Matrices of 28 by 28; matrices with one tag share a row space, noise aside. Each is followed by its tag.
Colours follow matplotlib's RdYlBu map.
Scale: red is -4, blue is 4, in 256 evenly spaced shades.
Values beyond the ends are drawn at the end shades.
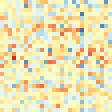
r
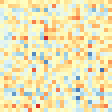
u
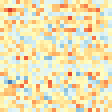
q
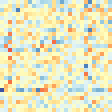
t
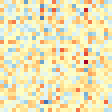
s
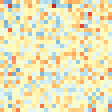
t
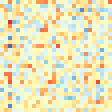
t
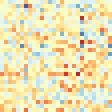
r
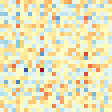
s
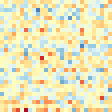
r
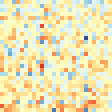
s
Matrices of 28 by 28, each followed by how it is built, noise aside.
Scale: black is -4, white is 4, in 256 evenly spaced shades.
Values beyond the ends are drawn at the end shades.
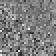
lower triangular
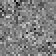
block diagonal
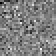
block diagonal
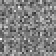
blocks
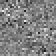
block diagonal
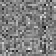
low rank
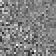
lower triangular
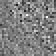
upper triangular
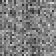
blocks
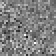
lower triangular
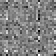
low rank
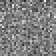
blocks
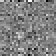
low rank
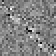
banded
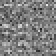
blocks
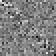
banded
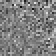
upper triangular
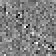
banded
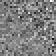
upper triangular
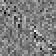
banded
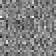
low rank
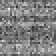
blocks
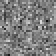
low rank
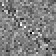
banded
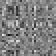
low rank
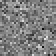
block diagonal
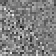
lower triangular
